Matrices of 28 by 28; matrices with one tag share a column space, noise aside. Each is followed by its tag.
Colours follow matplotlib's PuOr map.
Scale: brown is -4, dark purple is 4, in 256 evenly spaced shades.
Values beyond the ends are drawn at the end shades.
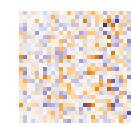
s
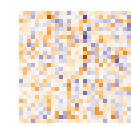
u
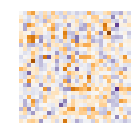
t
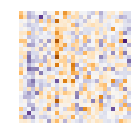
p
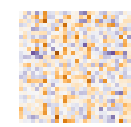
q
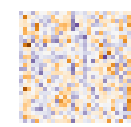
t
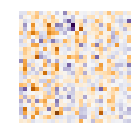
t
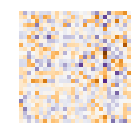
q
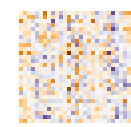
u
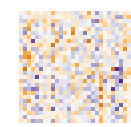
p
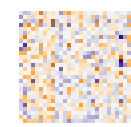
q
